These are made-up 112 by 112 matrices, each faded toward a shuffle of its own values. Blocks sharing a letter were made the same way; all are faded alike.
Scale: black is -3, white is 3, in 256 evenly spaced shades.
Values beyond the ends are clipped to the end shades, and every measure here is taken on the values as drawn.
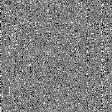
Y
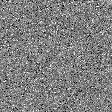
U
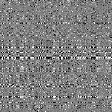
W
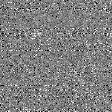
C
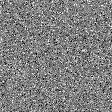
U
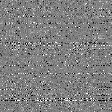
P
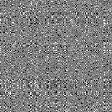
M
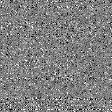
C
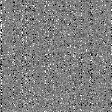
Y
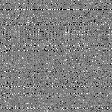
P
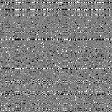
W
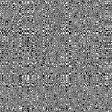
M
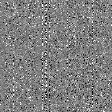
Y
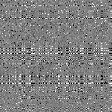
W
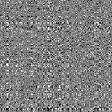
M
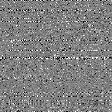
P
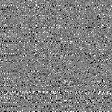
P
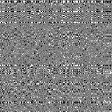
W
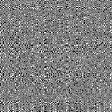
M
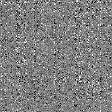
Y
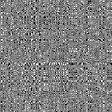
M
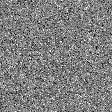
U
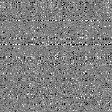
P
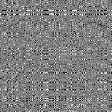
W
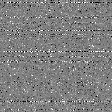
P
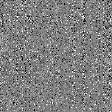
Y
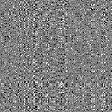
M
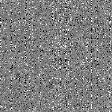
Y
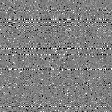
W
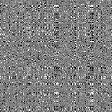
M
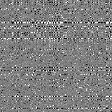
W
